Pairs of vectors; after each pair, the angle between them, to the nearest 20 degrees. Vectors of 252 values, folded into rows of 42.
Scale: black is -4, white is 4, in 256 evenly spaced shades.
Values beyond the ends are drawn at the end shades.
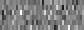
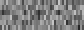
80 degrees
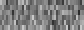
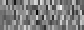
80 degrees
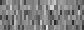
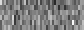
140 degrees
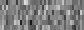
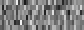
140 degrees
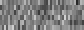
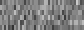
160 degrees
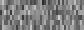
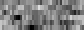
120 degrees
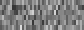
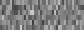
20 degrees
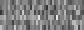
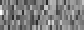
120 degrees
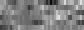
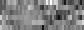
160 degrees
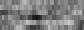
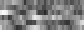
140 degrees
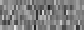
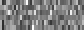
80 degrees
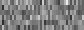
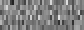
80 degrees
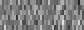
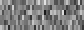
100 degrees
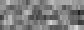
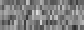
120 degrees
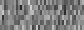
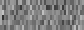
40 degrees
